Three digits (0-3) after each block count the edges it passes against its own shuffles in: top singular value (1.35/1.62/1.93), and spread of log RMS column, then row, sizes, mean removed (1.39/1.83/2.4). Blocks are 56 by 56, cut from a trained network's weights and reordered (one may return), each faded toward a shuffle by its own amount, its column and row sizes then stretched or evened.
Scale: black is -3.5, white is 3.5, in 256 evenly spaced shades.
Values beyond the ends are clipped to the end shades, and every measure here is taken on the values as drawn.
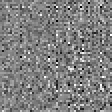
2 3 1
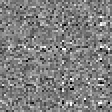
2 1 2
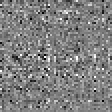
0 3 3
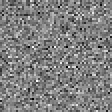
2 0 1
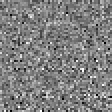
0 0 2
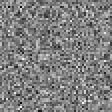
3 0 1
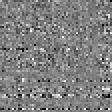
1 2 3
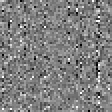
0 3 0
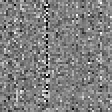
1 3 0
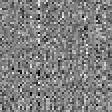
3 3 0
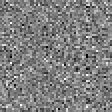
2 2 0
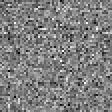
2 1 1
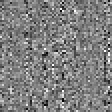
1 3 0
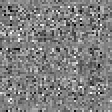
2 2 3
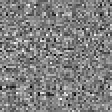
3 0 3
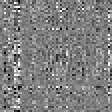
3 3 3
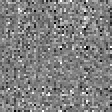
0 3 2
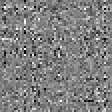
0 3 2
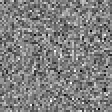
0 0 0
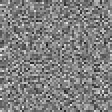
3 1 0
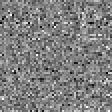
1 0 2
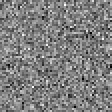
0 1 0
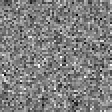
1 2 0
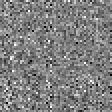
0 2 1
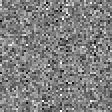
0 2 0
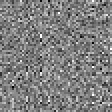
3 2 0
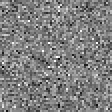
1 0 0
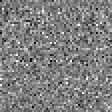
0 0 2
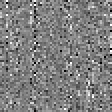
0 3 0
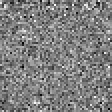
0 0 1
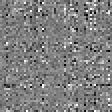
0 3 3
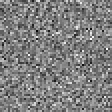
3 1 0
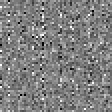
0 3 0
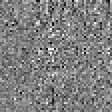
2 2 2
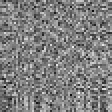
3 1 0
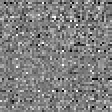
0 1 3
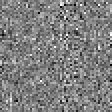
2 2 1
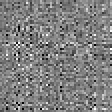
3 3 2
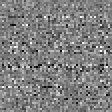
0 1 3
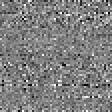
2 1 3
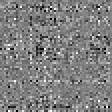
0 3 3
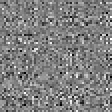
3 2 3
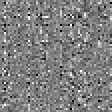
1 3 2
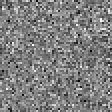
0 1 1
